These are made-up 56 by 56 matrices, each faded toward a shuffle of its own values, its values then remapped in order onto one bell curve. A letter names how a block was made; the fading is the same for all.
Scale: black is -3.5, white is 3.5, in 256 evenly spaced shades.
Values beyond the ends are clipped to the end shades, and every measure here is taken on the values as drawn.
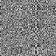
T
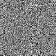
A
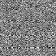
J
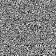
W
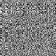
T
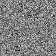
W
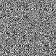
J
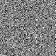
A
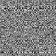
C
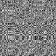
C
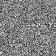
W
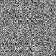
A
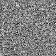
W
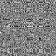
C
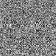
J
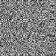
J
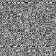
C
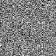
A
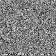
W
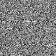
W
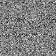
W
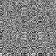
C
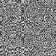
T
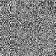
T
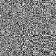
T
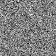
W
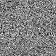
W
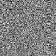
J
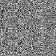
T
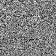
W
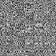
J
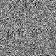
A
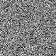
W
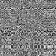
C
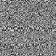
J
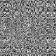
T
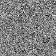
W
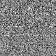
W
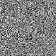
A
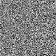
A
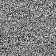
W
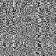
T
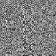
T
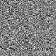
J
